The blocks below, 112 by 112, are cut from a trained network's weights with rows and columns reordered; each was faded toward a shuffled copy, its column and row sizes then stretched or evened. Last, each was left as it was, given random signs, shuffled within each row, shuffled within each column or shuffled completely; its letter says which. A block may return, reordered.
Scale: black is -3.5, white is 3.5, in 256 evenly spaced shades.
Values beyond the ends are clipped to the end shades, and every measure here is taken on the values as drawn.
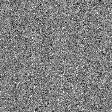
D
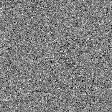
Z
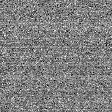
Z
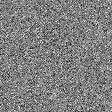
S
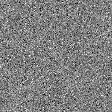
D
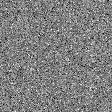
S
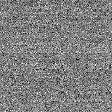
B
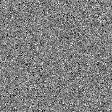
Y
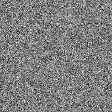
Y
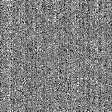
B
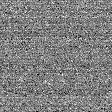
Z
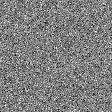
S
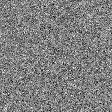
Z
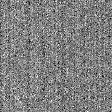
B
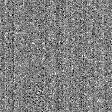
B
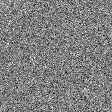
S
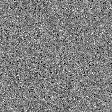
Z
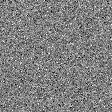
S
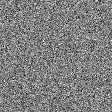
S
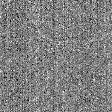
B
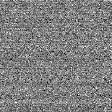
B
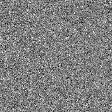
D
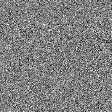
Y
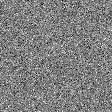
S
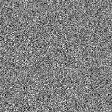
B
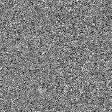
Y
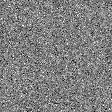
S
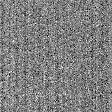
D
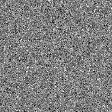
Y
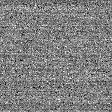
Z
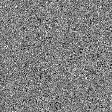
Y
